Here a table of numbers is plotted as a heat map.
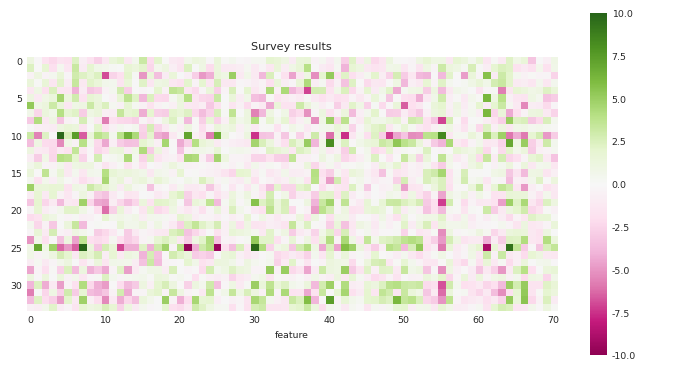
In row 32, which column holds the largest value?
40
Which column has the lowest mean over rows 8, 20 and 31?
55
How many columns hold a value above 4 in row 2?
3
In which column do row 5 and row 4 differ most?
63
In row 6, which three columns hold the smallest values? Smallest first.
50, 66, 32
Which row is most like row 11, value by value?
32
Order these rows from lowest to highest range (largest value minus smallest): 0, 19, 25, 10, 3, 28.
0, 3, 28, 19, 10, 25
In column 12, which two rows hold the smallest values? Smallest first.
25, 32
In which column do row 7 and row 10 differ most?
42
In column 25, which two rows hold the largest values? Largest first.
10, 13
